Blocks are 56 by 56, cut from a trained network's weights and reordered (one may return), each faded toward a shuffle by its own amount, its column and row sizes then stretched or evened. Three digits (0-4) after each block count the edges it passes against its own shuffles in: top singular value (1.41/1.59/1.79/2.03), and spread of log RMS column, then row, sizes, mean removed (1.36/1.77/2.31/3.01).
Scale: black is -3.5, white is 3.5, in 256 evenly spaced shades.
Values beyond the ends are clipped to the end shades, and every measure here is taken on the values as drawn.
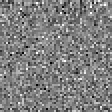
0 0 1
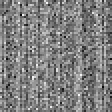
4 0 0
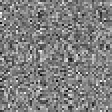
3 2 0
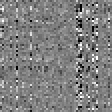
2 4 1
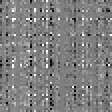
4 4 3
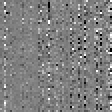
0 4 0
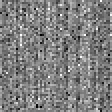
3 1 1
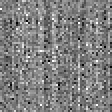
3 2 1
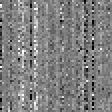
4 4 0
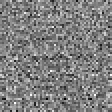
1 0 2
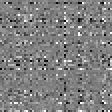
2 3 4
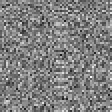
4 1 0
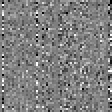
1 4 1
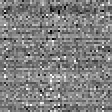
3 2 1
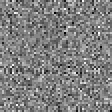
3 1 2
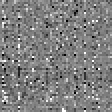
1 3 0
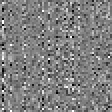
2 4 1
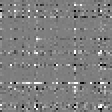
2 3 4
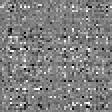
0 2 3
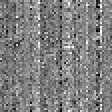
4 3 1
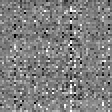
2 3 0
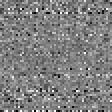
0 0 4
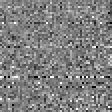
3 2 3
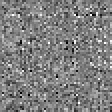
1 3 2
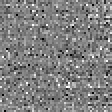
0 1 1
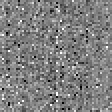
0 2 0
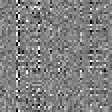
4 4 1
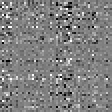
1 4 4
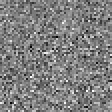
1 0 1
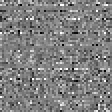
2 2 4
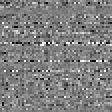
2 0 4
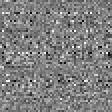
2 1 3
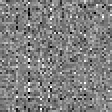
3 3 1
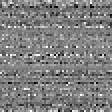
3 0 4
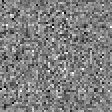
0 2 1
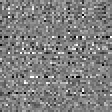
2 1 4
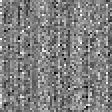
3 2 0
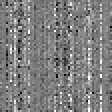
4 4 1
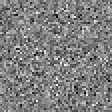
0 1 2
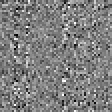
1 3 1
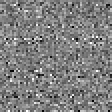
0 1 3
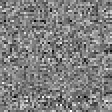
2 1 2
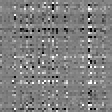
4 4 3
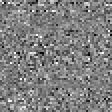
0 1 3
